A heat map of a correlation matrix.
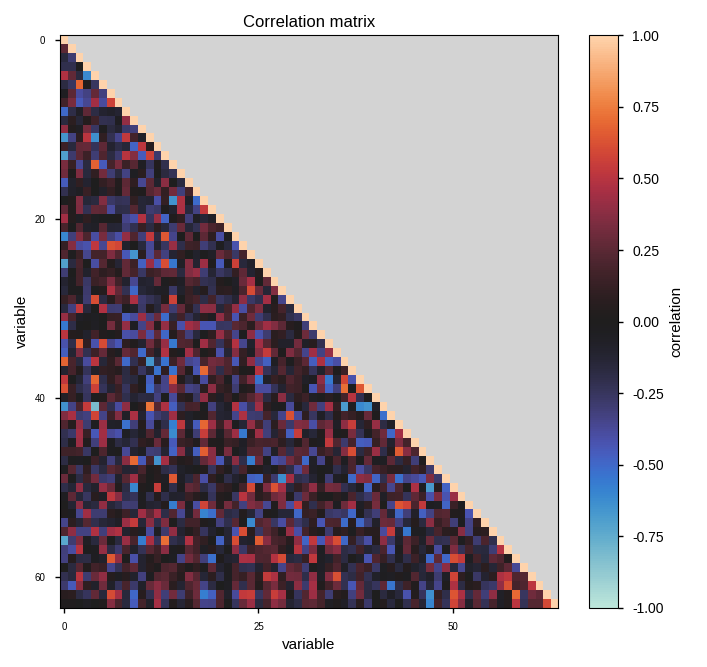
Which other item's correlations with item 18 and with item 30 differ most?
61
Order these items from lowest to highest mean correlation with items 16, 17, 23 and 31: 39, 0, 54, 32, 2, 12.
39, 2, 0, 54, 12, 32
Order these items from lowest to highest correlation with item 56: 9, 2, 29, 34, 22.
29, 9, 2, 34, 22
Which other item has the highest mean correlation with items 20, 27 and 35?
50
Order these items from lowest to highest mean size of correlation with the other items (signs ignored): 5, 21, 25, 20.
21, 20, 5, 25
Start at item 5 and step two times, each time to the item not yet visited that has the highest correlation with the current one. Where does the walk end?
34
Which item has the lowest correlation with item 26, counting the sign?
36
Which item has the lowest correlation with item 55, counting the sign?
44
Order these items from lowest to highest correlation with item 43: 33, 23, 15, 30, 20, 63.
23, 63, 20, 33, 30, 15
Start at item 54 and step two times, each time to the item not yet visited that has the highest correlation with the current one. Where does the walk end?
47
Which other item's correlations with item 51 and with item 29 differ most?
49
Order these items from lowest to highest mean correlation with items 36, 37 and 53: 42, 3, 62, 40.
3, 62, 42, 40
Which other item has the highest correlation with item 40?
37
